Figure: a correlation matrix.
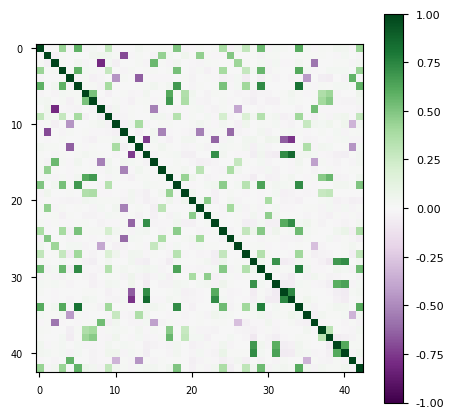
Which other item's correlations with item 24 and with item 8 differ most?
2
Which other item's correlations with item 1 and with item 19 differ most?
11
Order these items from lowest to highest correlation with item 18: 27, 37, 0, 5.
37, 27, 0, 5
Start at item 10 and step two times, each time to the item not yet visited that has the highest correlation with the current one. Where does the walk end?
35
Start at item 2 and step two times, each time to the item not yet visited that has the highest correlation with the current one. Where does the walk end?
26
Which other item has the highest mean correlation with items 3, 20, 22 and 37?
30
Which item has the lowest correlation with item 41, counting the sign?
13
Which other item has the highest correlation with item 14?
33
